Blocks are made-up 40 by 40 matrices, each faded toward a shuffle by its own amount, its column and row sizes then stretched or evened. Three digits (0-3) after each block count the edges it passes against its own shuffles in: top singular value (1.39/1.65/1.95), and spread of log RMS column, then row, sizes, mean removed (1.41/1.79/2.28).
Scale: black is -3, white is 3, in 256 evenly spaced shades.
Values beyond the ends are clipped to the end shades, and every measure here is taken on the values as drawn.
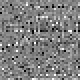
2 0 2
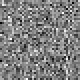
2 0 0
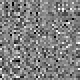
3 1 0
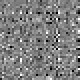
3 2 2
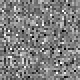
1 0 0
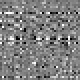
3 0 3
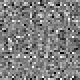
2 0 2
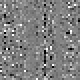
0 3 1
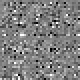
0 2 3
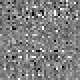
2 2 2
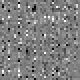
0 3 0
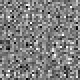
2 1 0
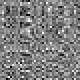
3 2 1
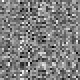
3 2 0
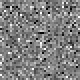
1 1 0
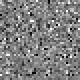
0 0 1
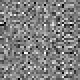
3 2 2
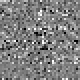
0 0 3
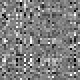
3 3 1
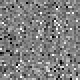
0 0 1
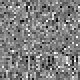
2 0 1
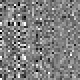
3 3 0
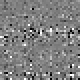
0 2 3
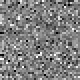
1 0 1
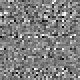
1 1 3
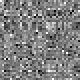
3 0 2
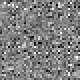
2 2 2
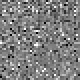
1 1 1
